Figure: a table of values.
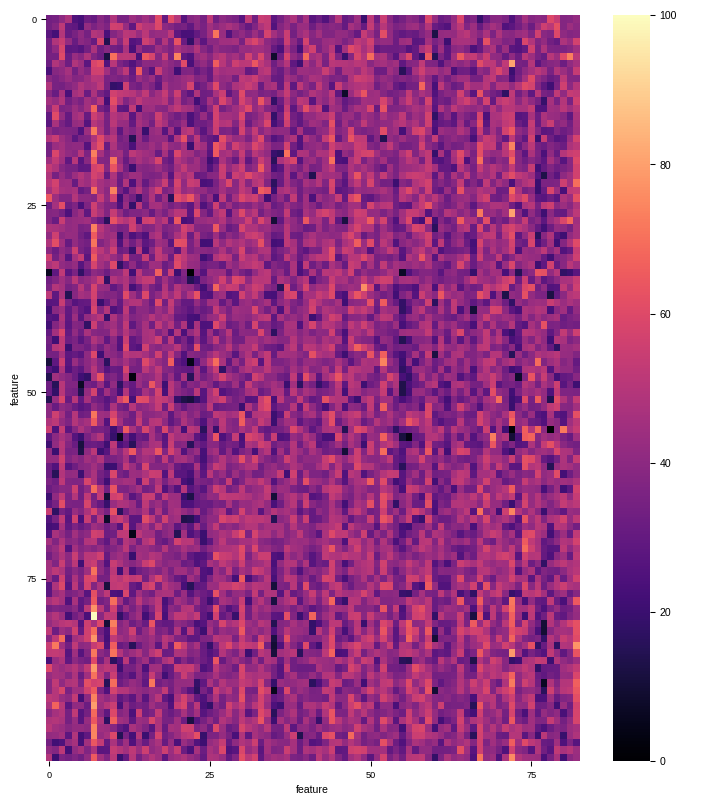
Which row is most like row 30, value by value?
92
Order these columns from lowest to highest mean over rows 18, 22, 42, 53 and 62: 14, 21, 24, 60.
60, 24, 21, 14
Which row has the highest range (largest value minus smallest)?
80
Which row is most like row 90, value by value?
83
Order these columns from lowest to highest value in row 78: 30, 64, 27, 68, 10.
68, 27, 30, 64, 10
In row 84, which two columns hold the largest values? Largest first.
82, 1
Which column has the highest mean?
7
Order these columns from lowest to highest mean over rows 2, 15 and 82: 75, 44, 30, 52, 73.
75, 73, 44, 30, 52
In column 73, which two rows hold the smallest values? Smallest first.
48, 34
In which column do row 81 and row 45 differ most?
72
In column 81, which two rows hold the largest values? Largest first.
5, 27
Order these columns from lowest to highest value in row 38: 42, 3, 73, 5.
5, 3, 73, 42
